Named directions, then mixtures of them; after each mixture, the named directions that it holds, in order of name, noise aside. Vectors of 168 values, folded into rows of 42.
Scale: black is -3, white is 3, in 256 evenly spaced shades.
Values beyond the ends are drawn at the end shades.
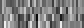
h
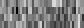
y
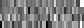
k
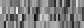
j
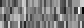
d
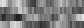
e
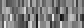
h.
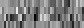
j.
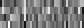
d, h.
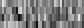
e, h, y.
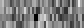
h, j.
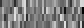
d, k.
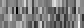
y.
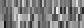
d, h.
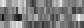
e, y.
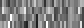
d, h.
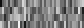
d.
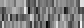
e, j, k.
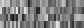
e, j.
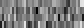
j, k, y.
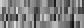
e, j.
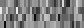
j.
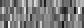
d, y.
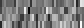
h, k, y.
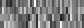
h.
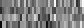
j, k.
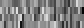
d, j.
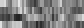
e.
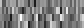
h.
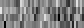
j, y.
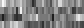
e, y.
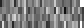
d, k.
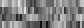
e, k.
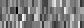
j, k, y.
